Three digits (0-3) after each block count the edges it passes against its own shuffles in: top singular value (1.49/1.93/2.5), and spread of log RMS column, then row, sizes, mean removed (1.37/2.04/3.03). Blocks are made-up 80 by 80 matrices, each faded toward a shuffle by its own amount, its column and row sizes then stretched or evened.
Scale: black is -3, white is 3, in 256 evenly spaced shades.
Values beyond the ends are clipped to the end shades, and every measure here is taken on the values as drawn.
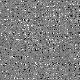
1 1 2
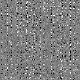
1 3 2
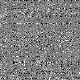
1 1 3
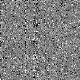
1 2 1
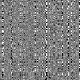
3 3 0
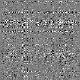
2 2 3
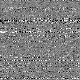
1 0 3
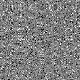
2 1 0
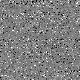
0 0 2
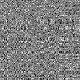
3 1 1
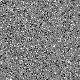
0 1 0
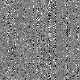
0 3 0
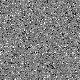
0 0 1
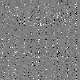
1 2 2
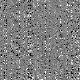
2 3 1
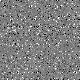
0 0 2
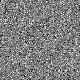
1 0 0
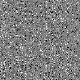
1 2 0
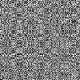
3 2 2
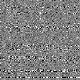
2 1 3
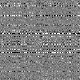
3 1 3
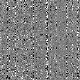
1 3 2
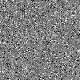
1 0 0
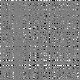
2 3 3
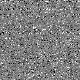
0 0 2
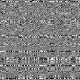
3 0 3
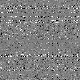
0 1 3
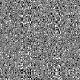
2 2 1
